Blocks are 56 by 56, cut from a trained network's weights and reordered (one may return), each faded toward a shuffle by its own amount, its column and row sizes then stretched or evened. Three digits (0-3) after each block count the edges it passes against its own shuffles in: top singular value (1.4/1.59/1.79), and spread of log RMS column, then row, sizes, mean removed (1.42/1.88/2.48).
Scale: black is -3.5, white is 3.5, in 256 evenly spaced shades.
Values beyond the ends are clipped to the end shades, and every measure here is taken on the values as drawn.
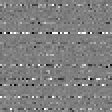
3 0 3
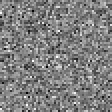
1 0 1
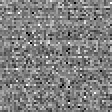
1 1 0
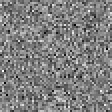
2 0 1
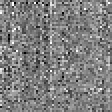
1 2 1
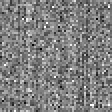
1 0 0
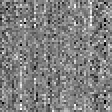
1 3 0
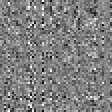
3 3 2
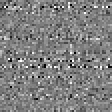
1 0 3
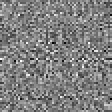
3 0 2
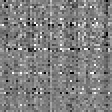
3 1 3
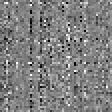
0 3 1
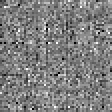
0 0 2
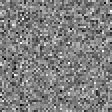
0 1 0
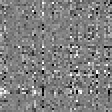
1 3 2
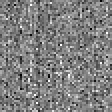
0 1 0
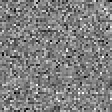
0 1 2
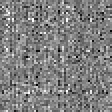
2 1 2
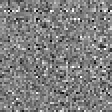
1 1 2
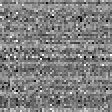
3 1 1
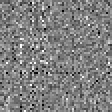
1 2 0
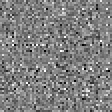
0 1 2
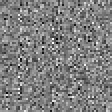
2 2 0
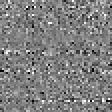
1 2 3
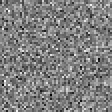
1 0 0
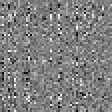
2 3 2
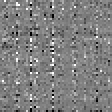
2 3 1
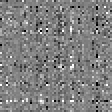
1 3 2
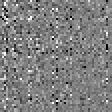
0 3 1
